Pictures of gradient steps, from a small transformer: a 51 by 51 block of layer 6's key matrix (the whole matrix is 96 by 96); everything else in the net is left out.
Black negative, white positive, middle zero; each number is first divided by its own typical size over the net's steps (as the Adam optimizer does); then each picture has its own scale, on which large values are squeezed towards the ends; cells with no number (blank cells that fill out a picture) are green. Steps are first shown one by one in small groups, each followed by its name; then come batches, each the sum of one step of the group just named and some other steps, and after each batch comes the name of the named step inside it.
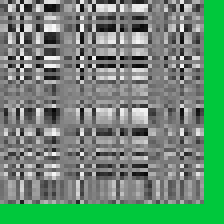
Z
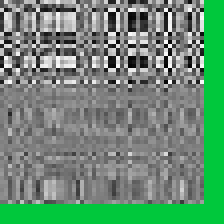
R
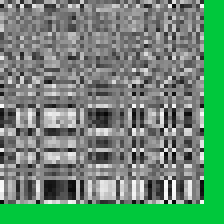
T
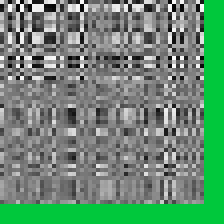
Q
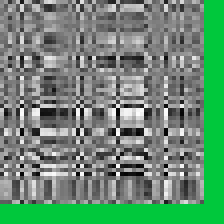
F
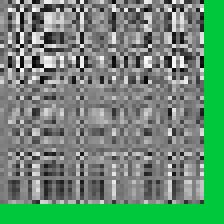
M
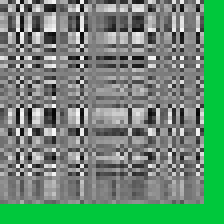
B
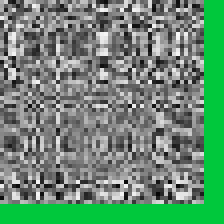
T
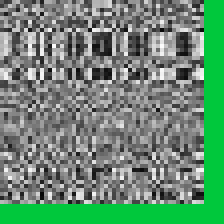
Q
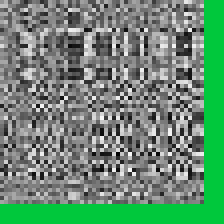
M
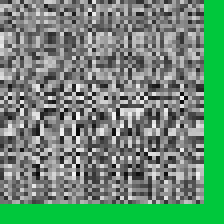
F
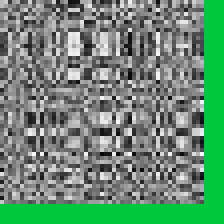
B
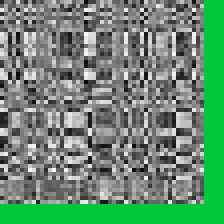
T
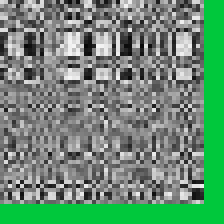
Q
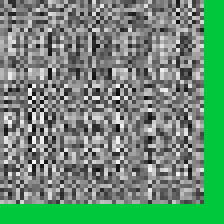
B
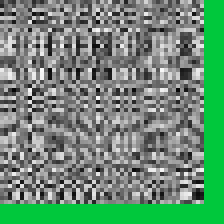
T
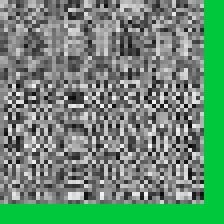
T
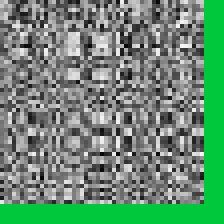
B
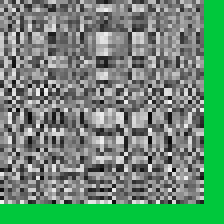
B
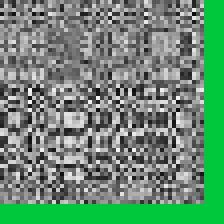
T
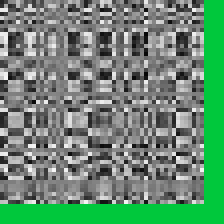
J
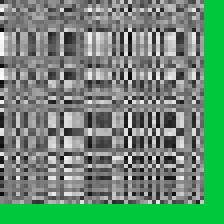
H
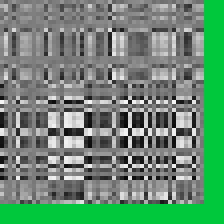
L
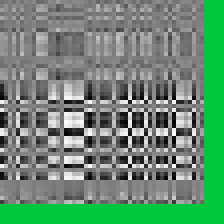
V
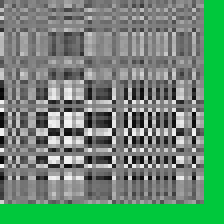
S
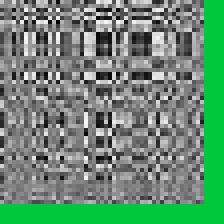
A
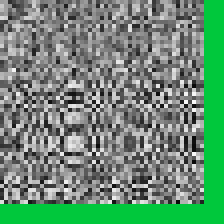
H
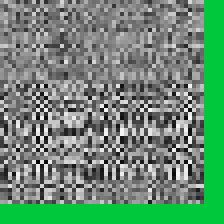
V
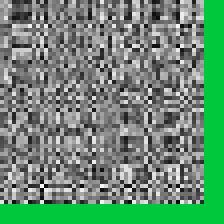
L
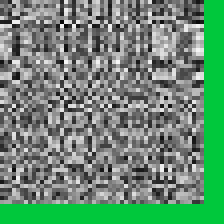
L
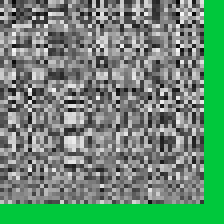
V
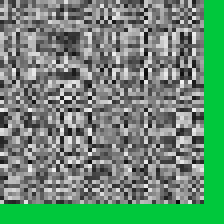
J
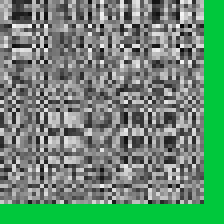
L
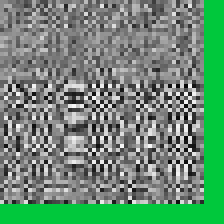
H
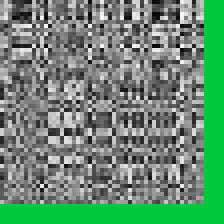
S
